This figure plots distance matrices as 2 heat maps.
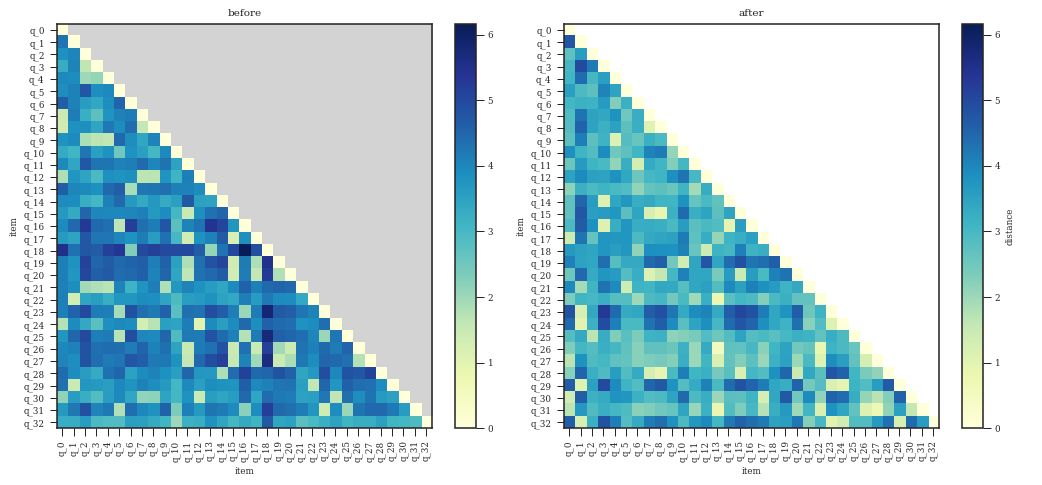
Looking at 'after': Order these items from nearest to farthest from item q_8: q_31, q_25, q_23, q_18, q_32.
q_31, q_25, q_18, q_32, q_23
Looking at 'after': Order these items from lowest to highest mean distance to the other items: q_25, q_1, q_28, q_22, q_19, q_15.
q_22, q_25, q_28, q_15, q_1, q_19
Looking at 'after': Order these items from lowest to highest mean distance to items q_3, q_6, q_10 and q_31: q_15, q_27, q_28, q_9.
q_27, q_9, q_28, q_15
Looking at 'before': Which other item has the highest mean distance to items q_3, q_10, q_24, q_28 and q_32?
q_18
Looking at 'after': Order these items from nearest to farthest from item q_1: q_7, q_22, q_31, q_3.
q_22, q_31, q_7, q_3
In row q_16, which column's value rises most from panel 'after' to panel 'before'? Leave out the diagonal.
q_14
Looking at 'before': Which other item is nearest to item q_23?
q_31
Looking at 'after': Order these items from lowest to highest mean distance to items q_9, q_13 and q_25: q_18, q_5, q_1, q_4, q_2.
q_4, q_2, q_5, q_18, q_1
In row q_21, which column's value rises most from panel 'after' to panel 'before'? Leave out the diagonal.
q_5
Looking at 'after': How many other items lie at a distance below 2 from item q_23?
4
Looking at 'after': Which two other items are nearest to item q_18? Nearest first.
q_12, q_6
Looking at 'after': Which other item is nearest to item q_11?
q_6
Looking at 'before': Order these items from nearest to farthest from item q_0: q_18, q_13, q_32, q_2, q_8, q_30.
q_8, q_30, q_32, q_2, q_13, q_18
